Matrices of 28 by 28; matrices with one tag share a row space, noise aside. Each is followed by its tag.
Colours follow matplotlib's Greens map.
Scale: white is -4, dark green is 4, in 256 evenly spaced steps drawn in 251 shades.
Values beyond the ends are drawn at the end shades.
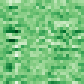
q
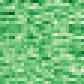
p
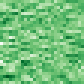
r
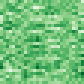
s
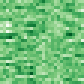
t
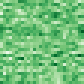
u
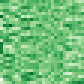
r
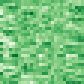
r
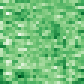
u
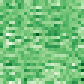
s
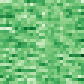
t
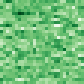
u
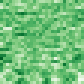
u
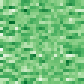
r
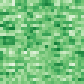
p
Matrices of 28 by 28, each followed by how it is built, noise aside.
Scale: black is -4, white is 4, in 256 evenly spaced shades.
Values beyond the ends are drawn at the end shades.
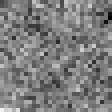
smooth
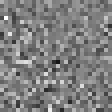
lower triangular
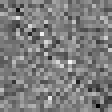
banded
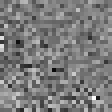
lower triangular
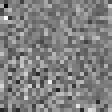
lower triangular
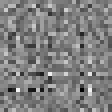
low rank
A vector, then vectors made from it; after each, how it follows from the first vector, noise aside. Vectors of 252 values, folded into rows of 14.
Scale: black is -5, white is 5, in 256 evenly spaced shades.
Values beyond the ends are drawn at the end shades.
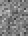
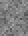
wrapped around, negated, shrunk.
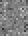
wrapped around, negated, partly zeroed.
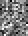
wrapped around, scaled up.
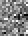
wrapped around, negated, scaled up.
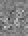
wrapped around, negated, partly zeroed.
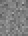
wrapped around, negated, shrunk.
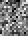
wrapped around, negated, scaled up.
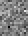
copied.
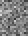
copied.
